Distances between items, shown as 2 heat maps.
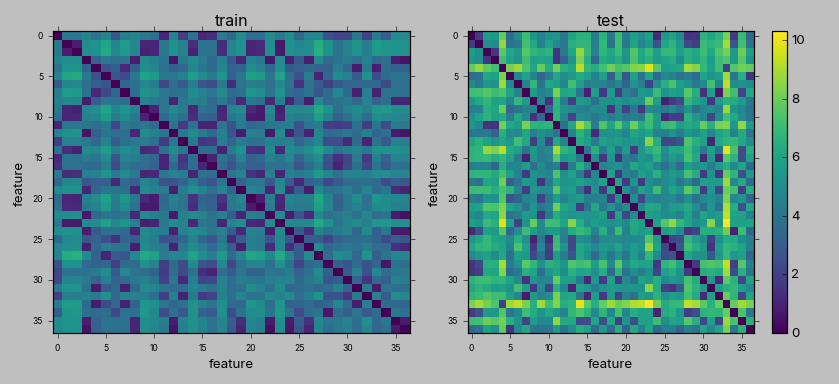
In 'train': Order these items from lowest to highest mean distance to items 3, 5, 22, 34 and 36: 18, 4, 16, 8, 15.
8, 18, 4, 16, 15
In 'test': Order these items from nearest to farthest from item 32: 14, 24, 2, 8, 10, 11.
14, 10, 8, 24, 2, 11
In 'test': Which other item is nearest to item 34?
24
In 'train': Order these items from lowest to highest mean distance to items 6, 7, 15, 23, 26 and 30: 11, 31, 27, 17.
11, 31, 17, 27
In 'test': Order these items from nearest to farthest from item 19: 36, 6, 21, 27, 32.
32, 21, 6, 27, 36
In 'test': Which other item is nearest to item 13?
31
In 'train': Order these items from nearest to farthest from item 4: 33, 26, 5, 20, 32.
33, 5, 26, 32, 20
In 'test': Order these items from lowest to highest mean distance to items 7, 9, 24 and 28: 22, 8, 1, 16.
1, 22, 16, 8
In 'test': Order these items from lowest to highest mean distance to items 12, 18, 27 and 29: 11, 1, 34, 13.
1, 34, 13, 11
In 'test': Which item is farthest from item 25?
23
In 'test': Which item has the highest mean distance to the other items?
33
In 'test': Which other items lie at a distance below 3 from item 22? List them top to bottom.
9, 18, 20
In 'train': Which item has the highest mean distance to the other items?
27
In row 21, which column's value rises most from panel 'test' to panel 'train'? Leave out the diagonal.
35
